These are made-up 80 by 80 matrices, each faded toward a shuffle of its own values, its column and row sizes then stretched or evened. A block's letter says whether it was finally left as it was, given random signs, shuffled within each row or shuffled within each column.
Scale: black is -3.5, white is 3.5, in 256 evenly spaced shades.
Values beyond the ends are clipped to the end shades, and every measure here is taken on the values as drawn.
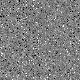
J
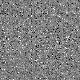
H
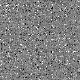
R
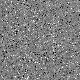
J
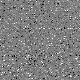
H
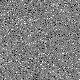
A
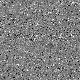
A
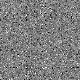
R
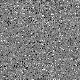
R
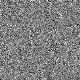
R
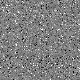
R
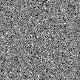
J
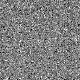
R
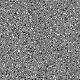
H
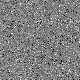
A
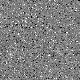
A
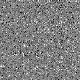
H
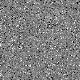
R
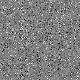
R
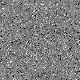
R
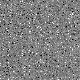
R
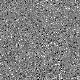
R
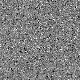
A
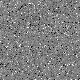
A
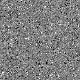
J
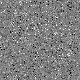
J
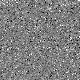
A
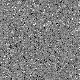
J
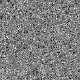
H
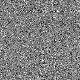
R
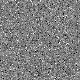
J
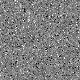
J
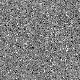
R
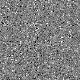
R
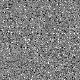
R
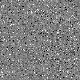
H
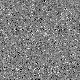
A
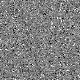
R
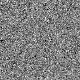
R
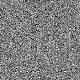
H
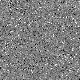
A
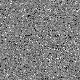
A
